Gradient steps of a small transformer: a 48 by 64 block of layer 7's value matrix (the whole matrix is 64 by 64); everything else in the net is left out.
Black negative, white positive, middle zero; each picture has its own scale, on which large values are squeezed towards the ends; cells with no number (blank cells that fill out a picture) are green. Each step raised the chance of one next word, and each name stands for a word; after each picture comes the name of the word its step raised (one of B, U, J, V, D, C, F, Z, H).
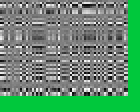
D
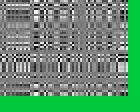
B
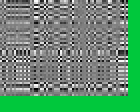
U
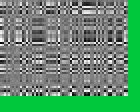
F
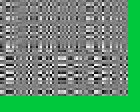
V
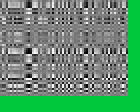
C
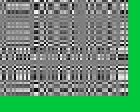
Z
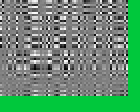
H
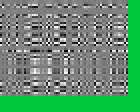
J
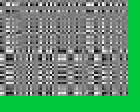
B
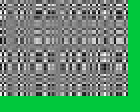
B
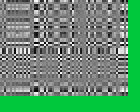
J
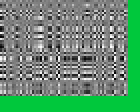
V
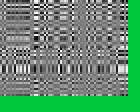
H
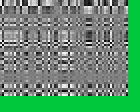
F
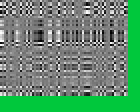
F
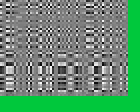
H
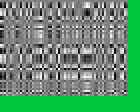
Z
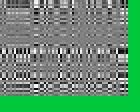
C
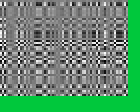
F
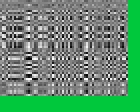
V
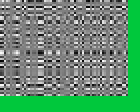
U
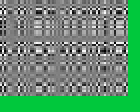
J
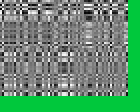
B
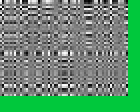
U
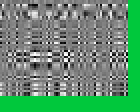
B
